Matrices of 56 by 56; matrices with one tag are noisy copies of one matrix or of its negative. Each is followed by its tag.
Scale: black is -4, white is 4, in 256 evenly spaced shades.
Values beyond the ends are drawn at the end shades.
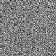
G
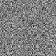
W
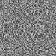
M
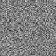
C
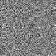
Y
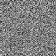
G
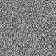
W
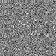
M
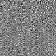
G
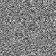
C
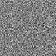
W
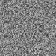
M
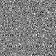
W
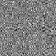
W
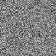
Y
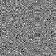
Y
